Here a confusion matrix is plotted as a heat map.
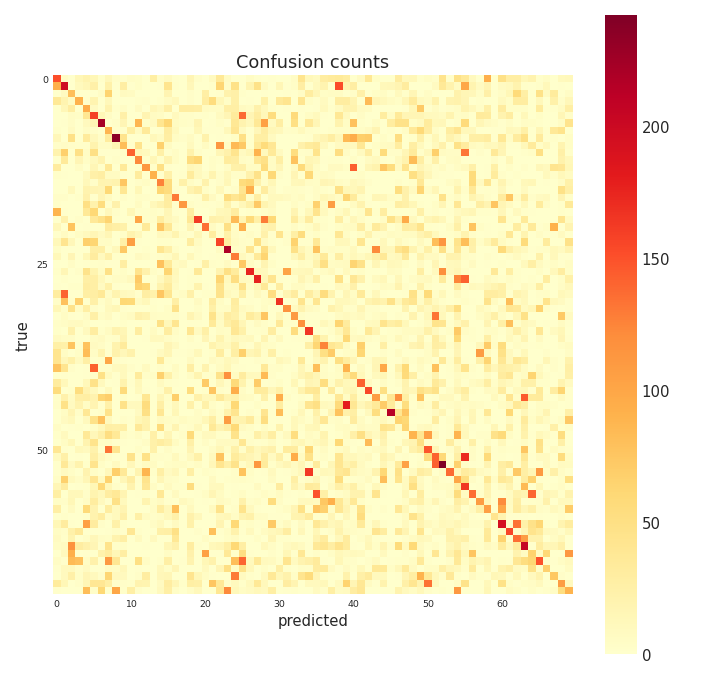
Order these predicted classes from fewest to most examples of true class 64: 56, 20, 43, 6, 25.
43, 6, 25, 56, 20
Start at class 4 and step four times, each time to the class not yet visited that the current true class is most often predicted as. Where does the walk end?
28
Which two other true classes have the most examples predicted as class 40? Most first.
12, 8
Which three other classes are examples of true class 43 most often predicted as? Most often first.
63, 46, 30
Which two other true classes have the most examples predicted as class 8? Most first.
69, 53
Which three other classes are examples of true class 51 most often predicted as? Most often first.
55, 32, 22
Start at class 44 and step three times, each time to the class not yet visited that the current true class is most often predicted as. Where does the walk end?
25
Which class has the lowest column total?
17
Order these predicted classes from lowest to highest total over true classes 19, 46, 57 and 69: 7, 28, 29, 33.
33, 7, 29, 28
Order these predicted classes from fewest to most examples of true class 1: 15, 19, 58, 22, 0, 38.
19, 58, 15, 22, 0, 38
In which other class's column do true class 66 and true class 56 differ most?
35
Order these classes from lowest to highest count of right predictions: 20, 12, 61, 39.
39, 12, 20, 61
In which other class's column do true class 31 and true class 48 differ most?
50
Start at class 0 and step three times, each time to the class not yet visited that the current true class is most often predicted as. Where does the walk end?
62
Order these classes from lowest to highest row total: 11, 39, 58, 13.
13, 11, 39, 58
